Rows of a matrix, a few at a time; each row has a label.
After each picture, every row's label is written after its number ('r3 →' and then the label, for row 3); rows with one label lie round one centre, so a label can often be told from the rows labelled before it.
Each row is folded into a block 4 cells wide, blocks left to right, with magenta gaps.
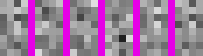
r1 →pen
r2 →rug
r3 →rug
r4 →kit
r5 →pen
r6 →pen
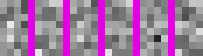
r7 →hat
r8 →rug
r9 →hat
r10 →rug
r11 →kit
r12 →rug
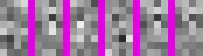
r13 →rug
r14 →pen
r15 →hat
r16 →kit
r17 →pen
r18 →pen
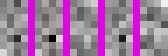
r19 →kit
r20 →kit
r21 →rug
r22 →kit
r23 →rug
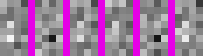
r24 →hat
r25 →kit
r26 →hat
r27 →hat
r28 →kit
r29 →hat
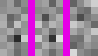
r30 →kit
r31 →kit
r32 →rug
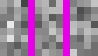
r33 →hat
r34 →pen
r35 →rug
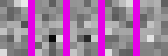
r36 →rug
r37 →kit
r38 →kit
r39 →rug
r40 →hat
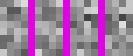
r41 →rug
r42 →rug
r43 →pen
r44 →pen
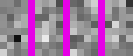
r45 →kit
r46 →hat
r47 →rug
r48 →hat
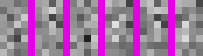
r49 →kit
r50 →pen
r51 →kit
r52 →hat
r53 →pen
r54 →hat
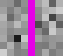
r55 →kit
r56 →pen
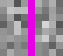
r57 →pen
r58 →hat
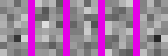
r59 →kit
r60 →hat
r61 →pen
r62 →rug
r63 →kit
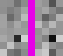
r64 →kit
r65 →kit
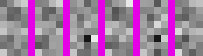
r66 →rug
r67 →rug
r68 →kit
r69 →rug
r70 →kit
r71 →rug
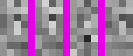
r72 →pen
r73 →pen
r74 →kit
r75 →pen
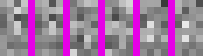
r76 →pen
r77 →pen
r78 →rug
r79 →rug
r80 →hat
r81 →hat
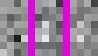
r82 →kit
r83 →hat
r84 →hat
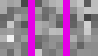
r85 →hat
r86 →rug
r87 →pen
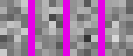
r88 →rug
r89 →pen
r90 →kit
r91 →hat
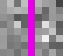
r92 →pen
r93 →hat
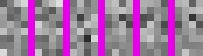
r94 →rug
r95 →rug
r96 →kit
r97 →pen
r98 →hat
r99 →pen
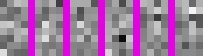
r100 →rug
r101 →hat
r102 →hat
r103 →kit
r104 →pen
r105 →pen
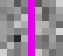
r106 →kit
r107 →rug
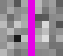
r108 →kit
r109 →hat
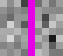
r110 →hat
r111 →kit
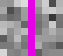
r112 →rug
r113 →pen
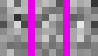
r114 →pen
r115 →hat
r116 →hat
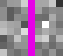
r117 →rug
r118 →hat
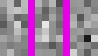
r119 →pen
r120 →hat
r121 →kit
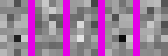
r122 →kit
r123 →pen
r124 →hat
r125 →kit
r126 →hat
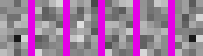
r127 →kit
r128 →rug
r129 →hat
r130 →rug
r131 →rug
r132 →kit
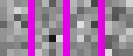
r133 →pen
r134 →kit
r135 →hat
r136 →rug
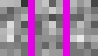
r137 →hat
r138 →pen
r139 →hat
